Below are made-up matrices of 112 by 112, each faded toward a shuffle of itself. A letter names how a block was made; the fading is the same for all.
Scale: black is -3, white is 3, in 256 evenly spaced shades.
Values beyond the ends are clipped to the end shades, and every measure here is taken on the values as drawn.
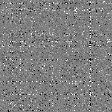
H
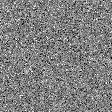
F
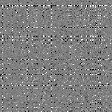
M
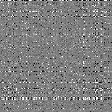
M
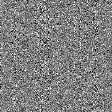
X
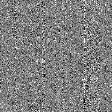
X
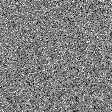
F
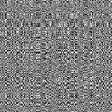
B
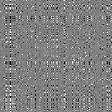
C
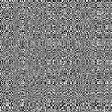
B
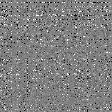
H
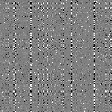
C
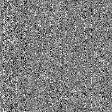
X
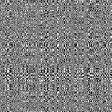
B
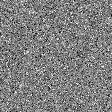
F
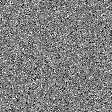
F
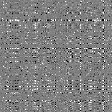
M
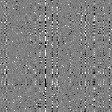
C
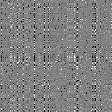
C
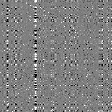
C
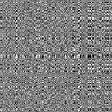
B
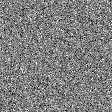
F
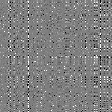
C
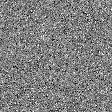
F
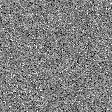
F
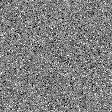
F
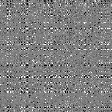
M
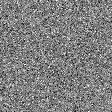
F
